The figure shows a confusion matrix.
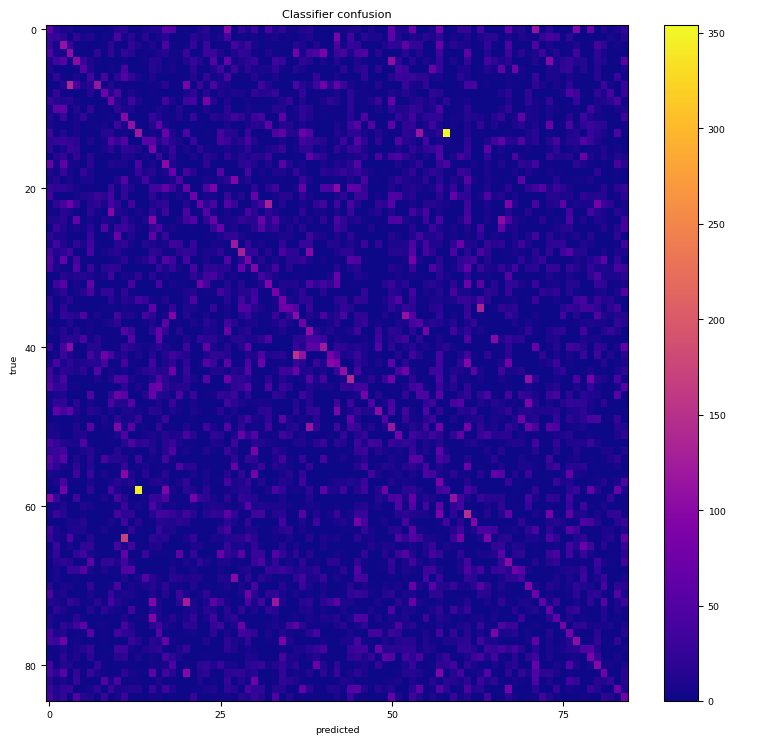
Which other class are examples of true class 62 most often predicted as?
45
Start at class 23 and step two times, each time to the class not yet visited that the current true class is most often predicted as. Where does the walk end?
50
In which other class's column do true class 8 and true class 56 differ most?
11
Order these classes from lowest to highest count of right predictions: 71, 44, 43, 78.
78, 71, 43, 44
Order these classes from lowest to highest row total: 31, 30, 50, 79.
31, 79, 30, 50
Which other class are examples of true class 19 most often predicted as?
27
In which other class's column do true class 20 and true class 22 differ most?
32
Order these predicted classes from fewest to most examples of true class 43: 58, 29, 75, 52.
58, 75, 29, 52
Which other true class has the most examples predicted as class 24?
20
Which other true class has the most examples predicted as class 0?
59
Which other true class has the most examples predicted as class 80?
22
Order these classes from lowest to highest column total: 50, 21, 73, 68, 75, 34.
75, 68, 21, 73, 34, 50
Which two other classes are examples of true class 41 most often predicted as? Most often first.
36, 37
